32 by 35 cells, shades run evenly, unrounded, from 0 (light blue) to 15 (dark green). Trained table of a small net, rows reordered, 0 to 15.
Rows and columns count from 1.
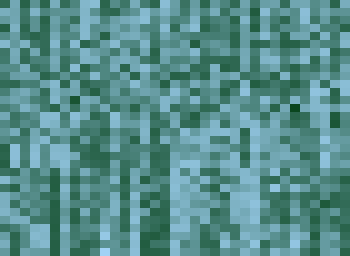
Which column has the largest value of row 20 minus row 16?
25
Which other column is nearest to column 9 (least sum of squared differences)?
31
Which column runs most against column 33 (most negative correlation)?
14
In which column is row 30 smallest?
11
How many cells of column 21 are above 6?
23
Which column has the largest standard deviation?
6
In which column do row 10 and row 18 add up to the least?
33
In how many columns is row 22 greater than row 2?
20
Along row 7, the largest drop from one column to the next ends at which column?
17
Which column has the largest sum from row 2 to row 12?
26
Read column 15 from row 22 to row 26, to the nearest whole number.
7 12 6 10 12
